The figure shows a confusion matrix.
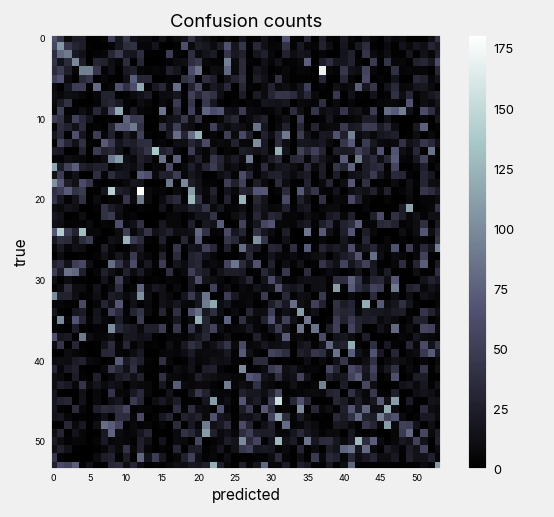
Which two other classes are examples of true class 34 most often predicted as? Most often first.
20, 19
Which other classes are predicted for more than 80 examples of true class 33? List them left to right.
21, 22, 43
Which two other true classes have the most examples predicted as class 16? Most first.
18, 2
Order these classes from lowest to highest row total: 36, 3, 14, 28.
3, 36, 28, 14
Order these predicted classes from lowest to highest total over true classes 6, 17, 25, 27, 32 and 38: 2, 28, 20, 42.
2, 28, 42, 20
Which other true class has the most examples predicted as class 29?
53
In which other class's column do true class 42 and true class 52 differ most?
27
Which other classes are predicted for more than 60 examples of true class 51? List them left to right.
40, 41, 43
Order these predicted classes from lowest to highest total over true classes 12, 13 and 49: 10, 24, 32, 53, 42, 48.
42, 53, 10, 24, 48, 32
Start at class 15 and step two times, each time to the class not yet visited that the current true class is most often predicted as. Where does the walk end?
48
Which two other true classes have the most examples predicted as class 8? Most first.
19, 36
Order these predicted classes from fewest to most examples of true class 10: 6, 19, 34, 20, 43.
6, 19, 43, 20, 34
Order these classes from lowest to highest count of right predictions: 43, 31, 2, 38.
43, 31, 38, 2
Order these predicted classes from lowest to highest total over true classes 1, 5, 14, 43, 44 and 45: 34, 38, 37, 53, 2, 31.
38, 53, 2, 34, 37, 31
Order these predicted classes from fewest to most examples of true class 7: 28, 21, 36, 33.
36, 28, 33, 21
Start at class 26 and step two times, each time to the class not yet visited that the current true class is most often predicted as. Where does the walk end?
22
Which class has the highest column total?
41
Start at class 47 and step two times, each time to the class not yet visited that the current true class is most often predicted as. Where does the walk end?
39
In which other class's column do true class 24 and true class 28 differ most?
1
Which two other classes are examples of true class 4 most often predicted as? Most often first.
37, 5
